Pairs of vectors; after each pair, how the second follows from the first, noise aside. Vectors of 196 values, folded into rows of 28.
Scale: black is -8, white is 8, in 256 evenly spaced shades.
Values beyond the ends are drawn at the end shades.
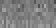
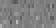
reversed, negated, partly zeroed.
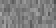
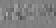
reversed, negated, partly zeroed.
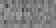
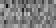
scaled up.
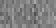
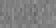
shrunk.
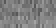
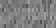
wrapped around.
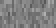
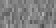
wrapped around, negated.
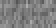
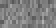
wrapped around.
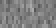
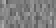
wrapped around.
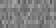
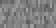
wrapped around, negated.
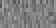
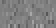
reversed, negated, partly zeroed.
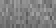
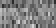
wrapped around, scaled up.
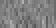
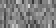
wrapped around, scaled up.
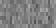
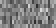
scaled up.
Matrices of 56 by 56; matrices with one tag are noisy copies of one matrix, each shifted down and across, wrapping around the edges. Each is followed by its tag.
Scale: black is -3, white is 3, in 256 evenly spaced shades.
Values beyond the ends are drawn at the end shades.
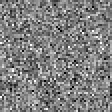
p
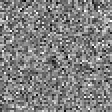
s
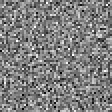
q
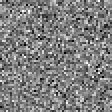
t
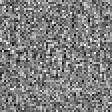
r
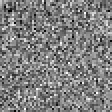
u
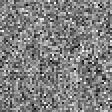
p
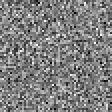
q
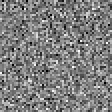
q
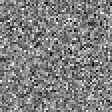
t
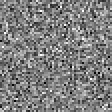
q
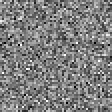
s
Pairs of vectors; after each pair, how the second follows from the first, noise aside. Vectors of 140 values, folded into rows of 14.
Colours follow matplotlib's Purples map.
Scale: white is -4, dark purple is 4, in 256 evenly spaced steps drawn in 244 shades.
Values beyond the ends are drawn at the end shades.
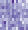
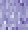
negated, partly zeroed.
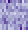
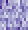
reversed.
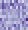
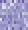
negated, partly zeroed.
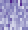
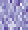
sign-scrambled.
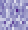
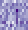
sign-scrambled.
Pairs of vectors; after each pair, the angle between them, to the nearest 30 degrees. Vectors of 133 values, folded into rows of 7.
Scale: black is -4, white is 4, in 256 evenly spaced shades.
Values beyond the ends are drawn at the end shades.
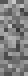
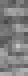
120 degrees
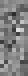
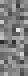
60 degrees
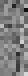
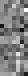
150 degrees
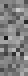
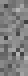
30 degrees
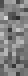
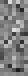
90 degrees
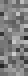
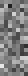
120 degrees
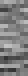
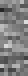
30 degrees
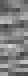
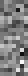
60 degrees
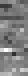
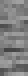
120 degrees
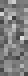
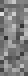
30 degrees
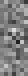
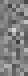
30 degrees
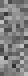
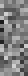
150 degrees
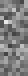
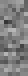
150 degrees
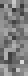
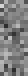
90 degrees
